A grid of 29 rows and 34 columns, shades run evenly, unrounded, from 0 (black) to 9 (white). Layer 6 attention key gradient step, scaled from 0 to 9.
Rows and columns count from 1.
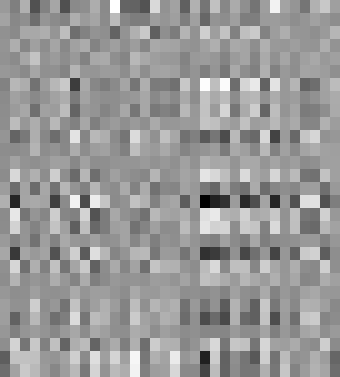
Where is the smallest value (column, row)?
21, 16
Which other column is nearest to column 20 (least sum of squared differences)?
5
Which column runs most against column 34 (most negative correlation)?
18
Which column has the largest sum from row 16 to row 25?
8
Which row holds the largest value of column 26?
7
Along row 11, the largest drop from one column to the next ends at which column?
28
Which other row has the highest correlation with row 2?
1
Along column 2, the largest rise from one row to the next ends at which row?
17
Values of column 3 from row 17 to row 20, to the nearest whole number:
4 5 5 6
